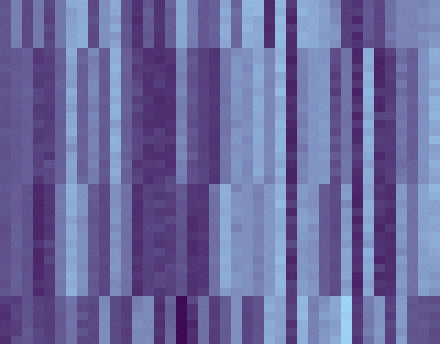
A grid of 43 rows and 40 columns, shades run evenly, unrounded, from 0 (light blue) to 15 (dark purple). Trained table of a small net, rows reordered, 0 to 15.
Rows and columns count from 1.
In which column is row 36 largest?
33
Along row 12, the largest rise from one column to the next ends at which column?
27
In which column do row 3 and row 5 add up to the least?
26
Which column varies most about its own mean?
17
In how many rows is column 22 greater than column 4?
6
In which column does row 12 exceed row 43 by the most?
31
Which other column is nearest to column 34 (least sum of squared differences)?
22
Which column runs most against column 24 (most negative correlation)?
32
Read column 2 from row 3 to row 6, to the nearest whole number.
6 6 6 6
